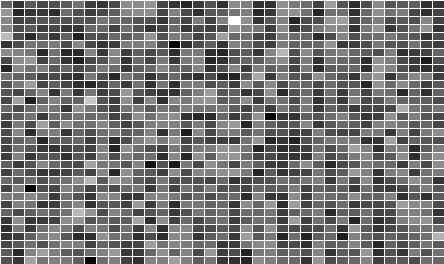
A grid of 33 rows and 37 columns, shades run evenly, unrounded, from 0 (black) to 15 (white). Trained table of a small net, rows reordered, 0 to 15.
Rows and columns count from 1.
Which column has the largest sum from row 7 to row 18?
2
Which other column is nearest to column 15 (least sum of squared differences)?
9
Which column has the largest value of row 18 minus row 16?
21
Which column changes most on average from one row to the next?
8
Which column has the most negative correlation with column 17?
35
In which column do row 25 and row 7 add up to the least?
34
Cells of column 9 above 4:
28
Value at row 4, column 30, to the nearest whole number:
3
